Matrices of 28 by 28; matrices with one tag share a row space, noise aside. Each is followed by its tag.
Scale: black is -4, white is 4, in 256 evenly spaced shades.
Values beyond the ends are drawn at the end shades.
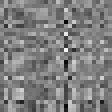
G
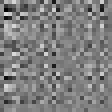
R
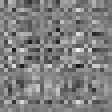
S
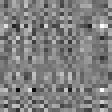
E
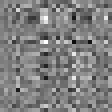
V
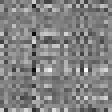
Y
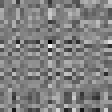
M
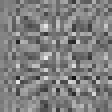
V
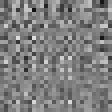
E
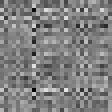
Y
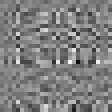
V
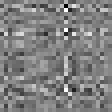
G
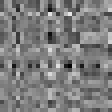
M
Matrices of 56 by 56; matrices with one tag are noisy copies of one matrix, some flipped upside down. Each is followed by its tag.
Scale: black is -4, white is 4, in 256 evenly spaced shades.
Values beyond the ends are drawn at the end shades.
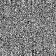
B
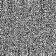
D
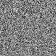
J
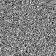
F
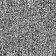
D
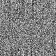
B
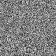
F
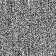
D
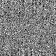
B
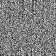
B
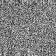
D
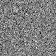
J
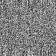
D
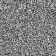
F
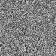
F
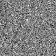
J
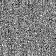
D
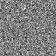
F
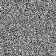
F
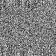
D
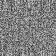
D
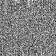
D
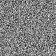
F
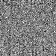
B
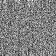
D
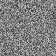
F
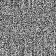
B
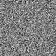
F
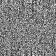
B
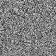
J
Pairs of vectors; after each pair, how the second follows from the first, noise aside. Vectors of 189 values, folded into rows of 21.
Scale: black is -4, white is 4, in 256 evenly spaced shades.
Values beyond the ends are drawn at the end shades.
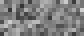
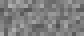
wrapped around, negated, shrunk.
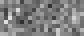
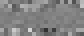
wrapped around, partly zeroed.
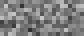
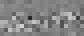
wrapped around, partly zeroed.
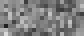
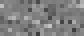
wrapped around, negated, partly zeroed.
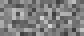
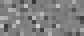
wrapped around, negated, partly zeroed.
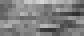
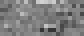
partly zeroed.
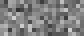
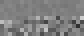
wrapped around, negated, partly zeroed.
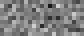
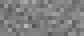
wrapped around, negated, shrunk.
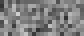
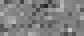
reversed, partly zeroed.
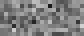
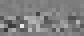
wrapped around, negated, partly zeroed.
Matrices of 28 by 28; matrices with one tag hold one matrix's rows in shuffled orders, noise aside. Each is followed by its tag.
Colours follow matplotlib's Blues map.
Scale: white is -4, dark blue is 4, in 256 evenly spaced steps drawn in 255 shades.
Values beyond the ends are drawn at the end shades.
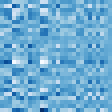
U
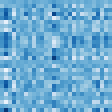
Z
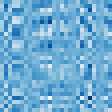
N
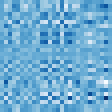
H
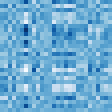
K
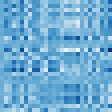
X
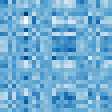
K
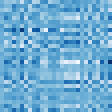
X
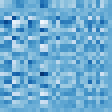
U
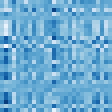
Z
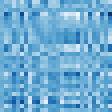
X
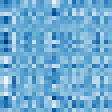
Z
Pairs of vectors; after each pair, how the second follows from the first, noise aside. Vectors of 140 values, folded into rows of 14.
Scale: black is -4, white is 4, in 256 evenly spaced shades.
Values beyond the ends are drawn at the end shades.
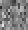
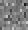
reversed, negated, partly zeroed.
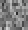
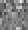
reversed, partly zeroed.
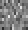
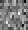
reversed.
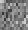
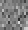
reversed, partly zeroed.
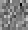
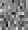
reversed.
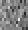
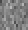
wrapped around, shrunk.
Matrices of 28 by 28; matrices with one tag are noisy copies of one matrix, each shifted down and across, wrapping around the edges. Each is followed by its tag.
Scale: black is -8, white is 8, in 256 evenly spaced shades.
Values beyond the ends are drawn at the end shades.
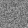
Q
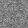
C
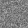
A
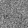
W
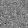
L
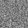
W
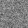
C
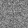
C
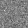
Q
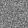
Q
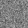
W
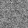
C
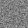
Q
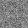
C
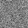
L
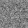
C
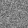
Q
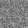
C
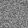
Q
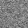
C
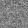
C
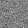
Q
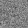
A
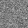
L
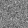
Q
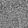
W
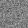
Q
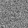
A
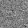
A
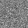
A
